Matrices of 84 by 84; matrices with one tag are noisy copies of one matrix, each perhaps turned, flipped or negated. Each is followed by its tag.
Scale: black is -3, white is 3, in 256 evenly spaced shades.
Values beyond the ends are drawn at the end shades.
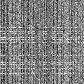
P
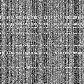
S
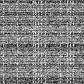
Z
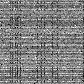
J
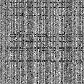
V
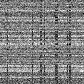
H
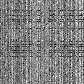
P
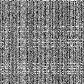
J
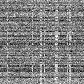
H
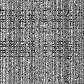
P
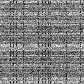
Z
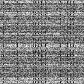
Z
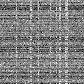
S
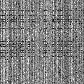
P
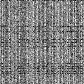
J
